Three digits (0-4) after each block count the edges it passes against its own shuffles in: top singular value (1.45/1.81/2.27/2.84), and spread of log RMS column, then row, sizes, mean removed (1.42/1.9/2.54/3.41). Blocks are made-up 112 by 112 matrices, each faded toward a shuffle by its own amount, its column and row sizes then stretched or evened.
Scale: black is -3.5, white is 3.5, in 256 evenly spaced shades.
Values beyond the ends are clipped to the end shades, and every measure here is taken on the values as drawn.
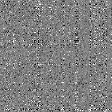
2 3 3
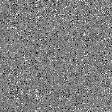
1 2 2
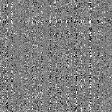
2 4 2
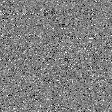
0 0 3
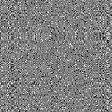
4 2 0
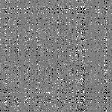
2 4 3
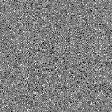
3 1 1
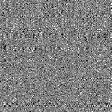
3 1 2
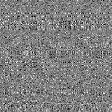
3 0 3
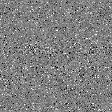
1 0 2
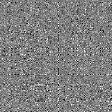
3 3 3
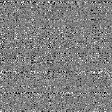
2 2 4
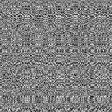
4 0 4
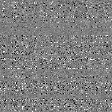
0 3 4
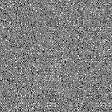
3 1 1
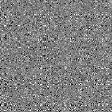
3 2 3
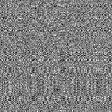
4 0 3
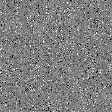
0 2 0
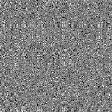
3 2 1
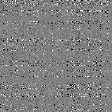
2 3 4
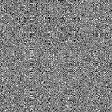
3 2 1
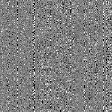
3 4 0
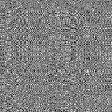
4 0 3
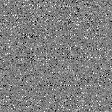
2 0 2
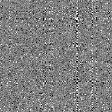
3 3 2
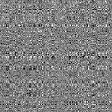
4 3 3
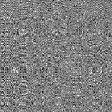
4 2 1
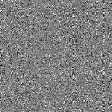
3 2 0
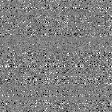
1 2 4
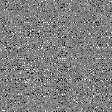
3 1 3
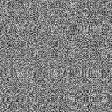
3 1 1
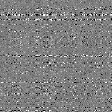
4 2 4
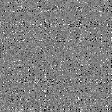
2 2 3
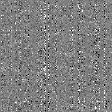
1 4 2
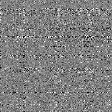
2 2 4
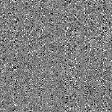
2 3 1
